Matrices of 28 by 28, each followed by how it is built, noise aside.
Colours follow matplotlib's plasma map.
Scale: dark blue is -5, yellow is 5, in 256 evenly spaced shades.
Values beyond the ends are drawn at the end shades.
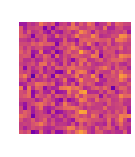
repeating rows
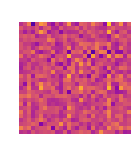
low rank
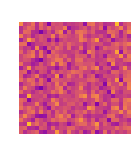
repeating rows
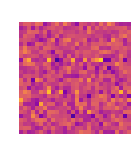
uneven rows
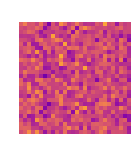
repeating rows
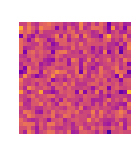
low rank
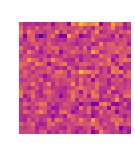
low rank
